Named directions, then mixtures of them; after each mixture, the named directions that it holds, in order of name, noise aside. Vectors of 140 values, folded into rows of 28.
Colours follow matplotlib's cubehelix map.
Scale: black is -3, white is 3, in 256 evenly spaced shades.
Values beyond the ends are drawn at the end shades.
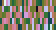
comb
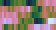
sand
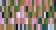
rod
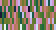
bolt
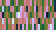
comb, rod.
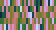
bolt, comb.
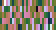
comb.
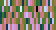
bolt, comb.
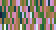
bolt.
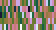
bolt.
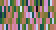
bolt, comb.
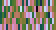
bolt, comb.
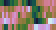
sand.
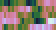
sand.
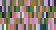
bolt, rod.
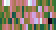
comb, sand.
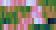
sand.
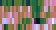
comb, sand.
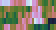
sand.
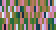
bolt, rod.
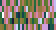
rod.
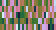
rod.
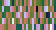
comb, rod.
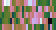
comb, sand.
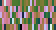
bolt, comb.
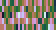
rod.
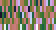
bolt.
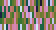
bolt, comb.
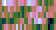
rod, sand.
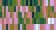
bolt, sand.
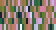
bolt, rod.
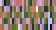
comb.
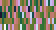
bolt.
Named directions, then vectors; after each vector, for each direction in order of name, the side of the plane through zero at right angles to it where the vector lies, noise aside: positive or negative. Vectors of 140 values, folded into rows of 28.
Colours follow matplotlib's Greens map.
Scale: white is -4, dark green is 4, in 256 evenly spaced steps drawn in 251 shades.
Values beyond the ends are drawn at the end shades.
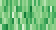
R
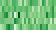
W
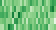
negative, positive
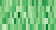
negative, positive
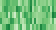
positive, positive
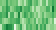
positive, positive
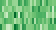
negative, negative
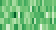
negative, negative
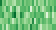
negative, negative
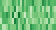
negative, positive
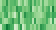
positive, positive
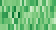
negative, positive
